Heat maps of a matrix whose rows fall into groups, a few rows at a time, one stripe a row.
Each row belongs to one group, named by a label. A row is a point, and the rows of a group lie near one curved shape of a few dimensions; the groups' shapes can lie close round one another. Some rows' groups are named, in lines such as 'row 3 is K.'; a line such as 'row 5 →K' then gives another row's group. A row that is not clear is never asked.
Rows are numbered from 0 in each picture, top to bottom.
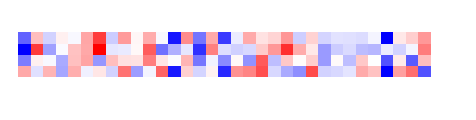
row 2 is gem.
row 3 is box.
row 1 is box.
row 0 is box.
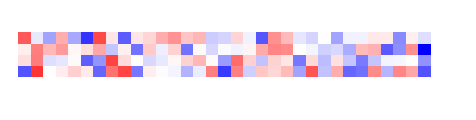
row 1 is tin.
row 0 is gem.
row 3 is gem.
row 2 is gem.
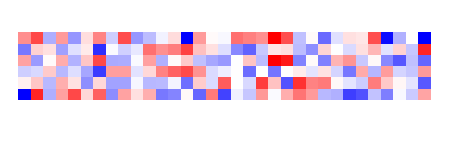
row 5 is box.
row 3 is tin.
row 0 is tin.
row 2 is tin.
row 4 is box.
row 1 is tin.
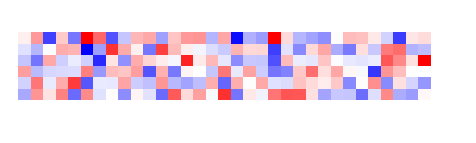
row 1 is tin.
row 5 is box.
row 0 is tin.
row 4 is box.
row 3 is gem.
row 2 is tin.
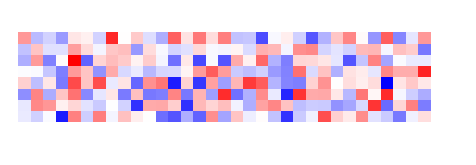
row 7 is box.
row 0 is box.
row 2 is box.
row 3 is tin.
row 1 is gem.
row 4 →box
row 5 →box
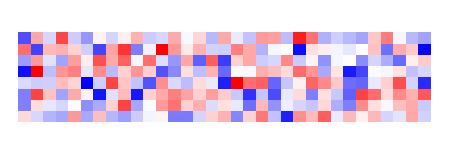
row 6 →tin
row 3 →box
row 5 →tin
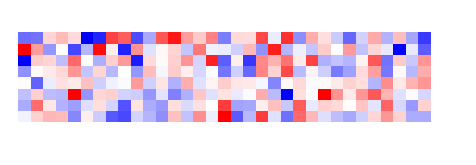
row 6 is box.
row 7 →box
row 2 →gem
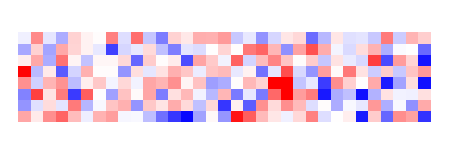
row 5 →box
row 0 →box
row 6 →gem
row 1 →box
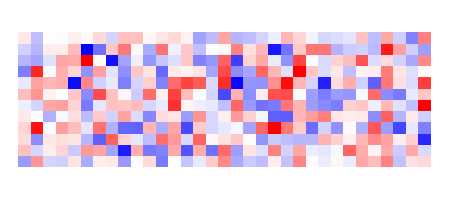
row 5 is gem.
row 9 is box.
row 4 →box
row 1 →tin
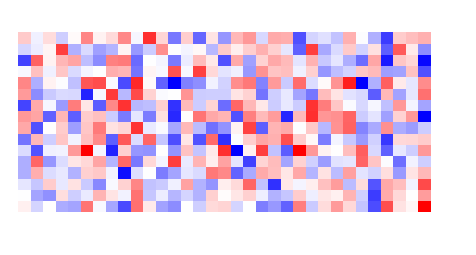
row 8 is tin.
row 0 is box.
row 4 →tin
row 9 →box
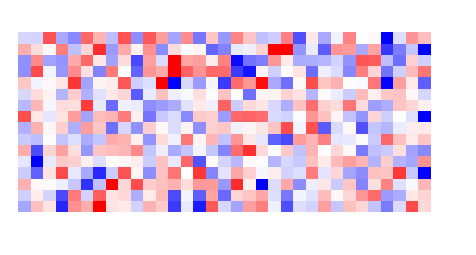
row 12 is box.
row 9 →tin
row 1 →tin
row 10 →tin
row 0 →box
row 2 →tin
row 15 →box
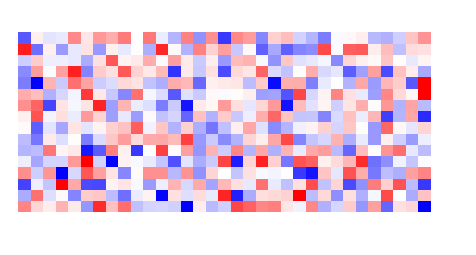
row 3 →box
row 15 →tin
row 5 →tin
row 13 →box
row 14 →box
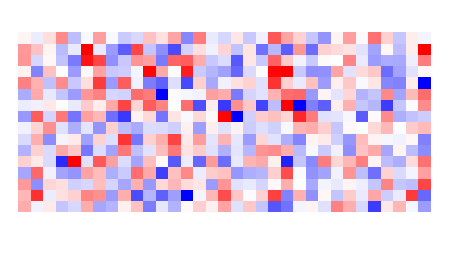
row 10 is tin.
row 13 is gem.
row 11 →box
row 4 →tin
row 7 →box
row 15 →gem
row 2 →tin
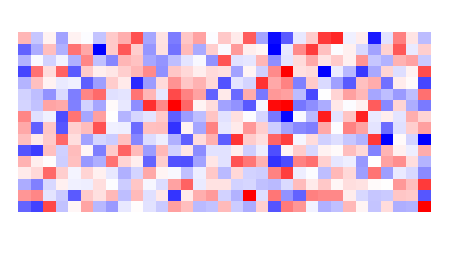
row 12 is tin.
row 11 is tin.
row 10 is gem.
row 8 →box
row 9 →tin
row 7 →box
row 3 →box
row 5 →tin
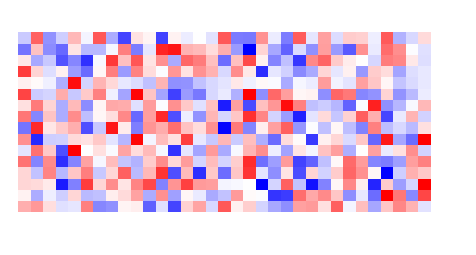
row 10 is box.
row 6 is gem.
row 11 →box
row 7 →box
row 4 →box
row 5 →tin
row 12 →box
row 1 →tin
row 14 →tin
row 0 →box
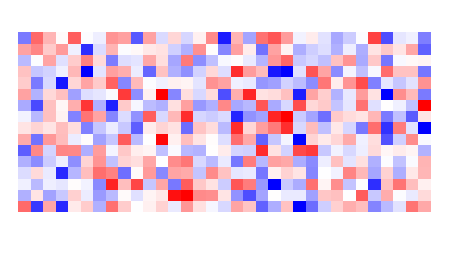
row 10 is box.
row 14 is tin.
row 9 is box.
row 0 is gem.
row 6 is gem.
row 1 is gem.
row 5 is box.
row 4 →box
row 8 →tin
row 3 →tin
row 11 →tin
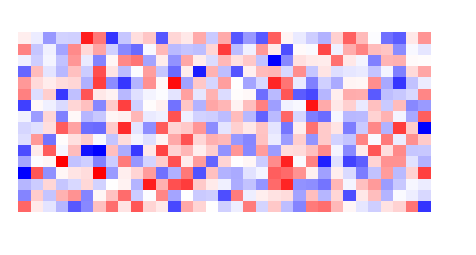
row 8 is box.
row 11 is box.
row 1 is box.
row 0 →tin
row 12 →box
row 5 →box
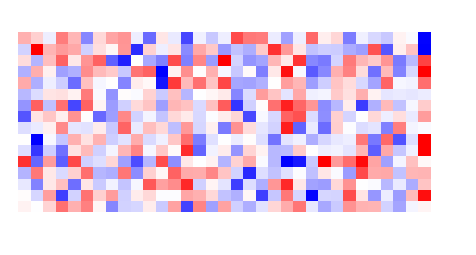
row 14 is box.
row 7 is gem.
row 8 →box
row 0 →tin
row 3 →box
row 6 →box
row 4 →box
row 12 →tin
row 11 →box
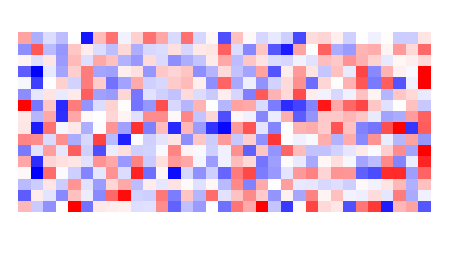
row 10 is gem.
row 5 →gem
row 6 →box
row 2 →box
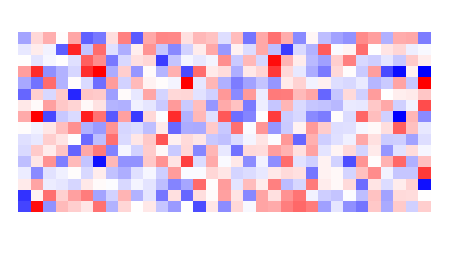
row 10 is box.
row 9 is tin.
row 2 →tin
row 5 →box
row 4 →tin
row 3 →tin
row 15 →box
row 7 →tin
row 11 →tin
